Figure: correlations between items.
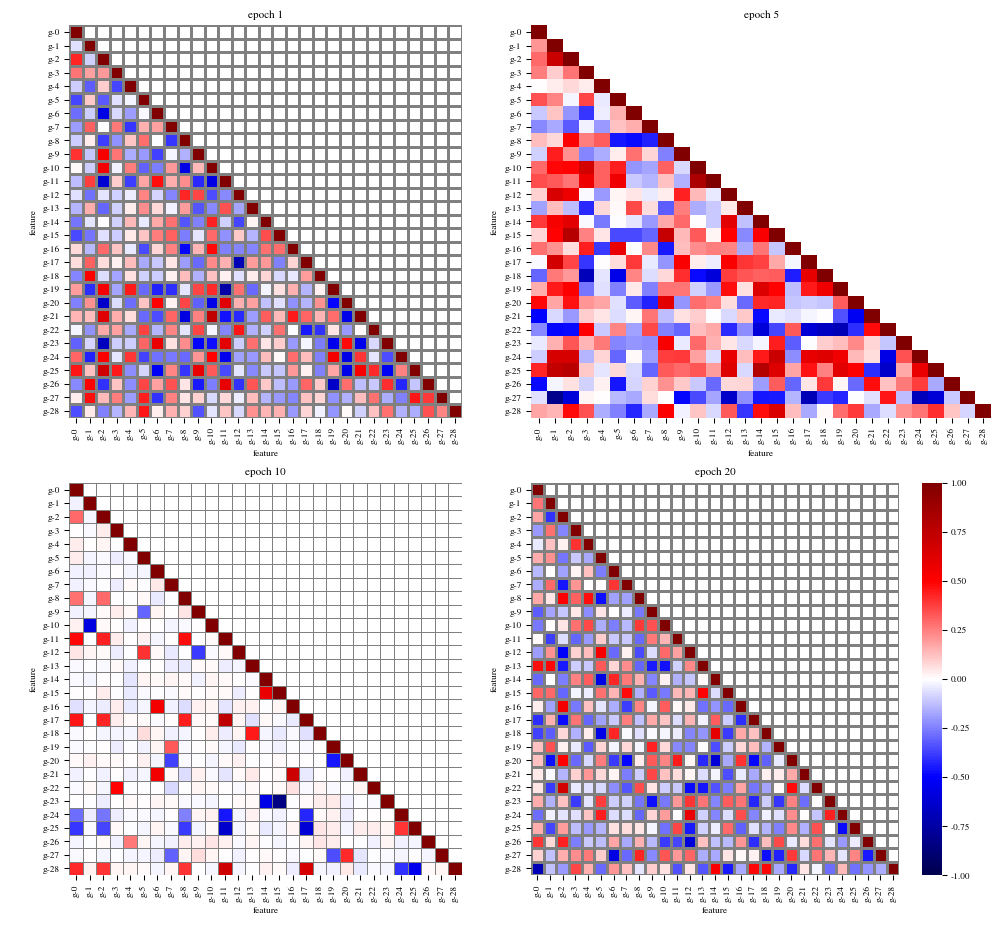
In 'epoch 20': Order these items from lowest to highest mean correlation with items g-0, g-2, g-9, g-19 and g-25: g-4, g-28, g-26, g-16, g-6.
g-28, g-4, g-6, g-16, g-26
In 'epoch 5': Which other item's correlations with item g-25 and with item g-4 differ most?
g-14
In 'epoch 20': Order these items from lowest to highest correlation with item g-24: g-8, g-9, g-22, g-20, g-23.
g-8, g-22, g-9, g-20, g-23
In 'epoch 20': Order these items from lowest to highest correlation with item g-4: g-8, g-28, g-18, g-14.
g-18, g-28, g-14, g-8
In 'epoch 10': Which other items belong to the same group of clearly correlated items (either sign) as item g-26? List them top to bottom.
g-4
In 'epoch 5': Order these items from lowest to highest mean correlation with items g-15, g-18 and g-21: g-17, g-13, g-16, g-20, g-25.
g-16, g-20, g-13, g-25, g-17
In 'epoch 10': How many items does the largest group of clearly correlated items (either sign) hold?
8
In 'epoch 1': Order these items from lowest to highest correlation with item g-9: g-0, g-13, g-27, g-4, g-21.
g-13, g-4, g-27, g-21, g-0
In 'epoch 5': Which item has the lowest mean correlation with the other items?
g-27
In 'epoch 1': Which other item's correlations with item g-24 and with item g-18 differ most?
g-1
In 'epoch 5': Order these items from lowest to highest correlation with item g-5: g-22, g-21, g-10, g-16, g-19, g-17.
g-19, g-21, g-17, g-22, g-10, g-16
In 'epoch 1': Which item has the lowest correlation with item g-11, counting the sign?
g-19
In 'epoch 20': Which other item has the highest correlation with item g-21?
g-9
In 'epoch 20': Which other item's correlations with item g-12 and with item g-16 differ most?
g-2
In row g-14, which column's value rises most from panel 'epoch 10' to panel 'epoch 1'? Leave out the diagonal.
g-23
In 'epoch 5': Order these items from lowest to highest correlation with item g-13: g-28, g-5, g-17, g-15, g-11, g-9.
g-28, g-15, g-11, g-5, g-9, g-17
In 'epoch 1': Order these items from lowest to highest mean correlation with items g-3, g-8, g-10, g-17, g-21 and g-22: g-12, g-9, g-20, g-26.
g-20, g-12, g-26, g-9
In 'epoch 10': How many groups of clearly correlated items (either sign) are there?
9
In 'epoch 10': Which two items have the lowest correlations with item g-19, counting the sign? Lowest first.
g-20, g-27
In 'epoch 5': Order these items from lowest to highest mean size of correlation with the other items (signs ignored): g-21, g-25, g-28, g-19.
g-21, g-28, g-19, g-25
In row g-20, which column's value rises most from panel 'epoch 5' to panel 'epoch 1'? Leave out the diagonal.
g-6
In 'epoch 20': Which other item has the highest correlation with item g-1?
g-13
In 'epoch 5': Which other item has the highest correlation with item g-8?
g-15
